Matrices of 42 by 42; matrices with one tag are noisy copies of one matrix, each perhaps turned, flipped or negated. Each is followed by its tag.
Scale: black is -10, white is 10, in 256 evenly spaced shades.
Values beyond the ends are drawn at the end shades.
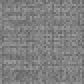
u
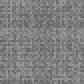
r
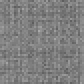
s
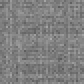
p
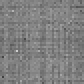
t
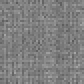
r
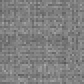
p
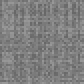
u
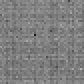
s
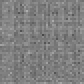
u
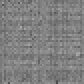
u
